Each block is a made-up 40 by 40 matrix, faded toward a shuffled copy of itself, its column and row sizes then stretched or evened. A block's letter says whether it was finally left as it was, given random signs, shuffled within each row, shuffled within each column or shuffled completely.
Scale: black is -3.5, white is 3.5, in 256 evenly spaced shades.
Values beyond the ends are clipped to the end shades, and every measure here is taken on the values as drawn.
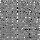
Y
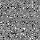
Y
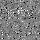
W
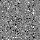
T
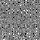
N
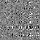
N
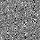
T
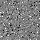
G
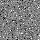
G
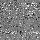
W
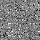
W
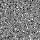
G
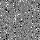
T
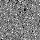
G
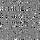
N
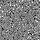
G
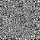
Y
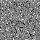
G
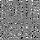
N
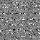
W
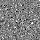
W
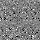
W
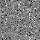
T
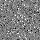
G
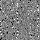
T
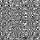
N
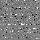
W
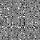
N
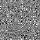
Y
